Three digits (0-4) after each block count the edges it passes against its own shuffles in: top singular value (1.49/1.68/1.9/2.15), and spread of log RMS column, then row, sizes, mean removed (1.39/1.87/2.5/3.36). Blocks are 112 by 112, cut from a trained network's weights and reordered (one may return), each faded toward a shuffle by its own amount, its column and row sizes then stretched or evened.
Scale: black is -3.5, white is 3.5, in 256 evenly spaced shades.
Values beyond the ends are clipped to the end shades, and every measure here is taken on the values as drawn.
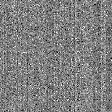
2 0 2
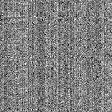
4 0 1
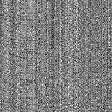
4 2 0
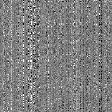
3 4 1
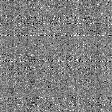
1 0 3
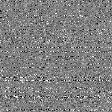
1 1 4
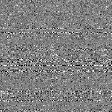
4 1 4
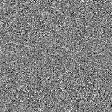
2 0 2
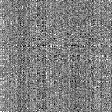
4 2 2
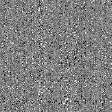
0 3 1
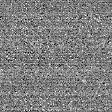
2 1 1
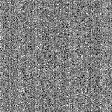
2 0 1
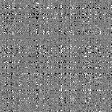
2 3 4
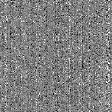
1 3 1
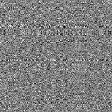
4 1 3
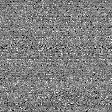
1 0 2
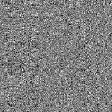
2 2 0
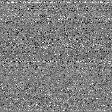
0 0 3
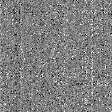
0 2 2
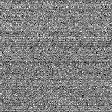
3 0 0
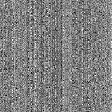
4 3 0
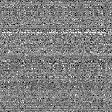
3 1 3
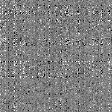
1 3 3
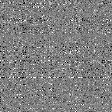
0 2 4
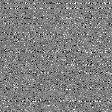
0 1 4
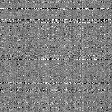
3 1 4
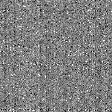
1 1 2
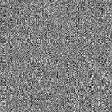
4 3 1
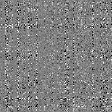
0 4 3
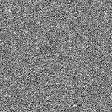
3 0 1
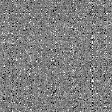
1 3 0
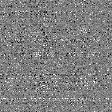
0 2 3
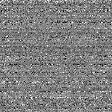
2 1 3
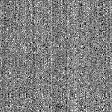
2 1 1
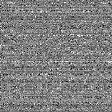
3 1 2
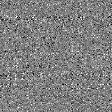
1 1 3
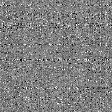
0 0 3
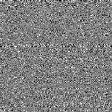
4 1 3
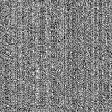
4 0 0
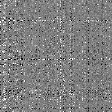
1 4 3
